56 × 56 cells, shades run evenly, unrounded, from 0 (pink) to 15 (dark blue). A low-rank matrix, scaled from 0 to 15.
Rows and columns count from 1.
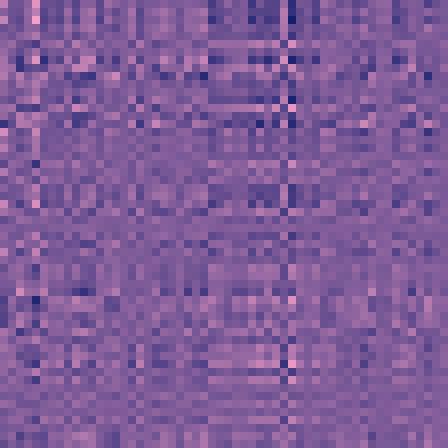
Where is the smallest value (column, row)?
5, 3
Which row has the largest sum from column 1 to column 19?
16
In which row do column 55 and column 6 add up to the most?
8
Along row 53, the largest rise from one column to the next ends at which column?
36
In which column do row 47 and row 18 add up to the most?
37
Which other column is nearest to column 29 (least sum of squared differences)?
42
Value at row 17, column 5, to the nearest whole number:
3
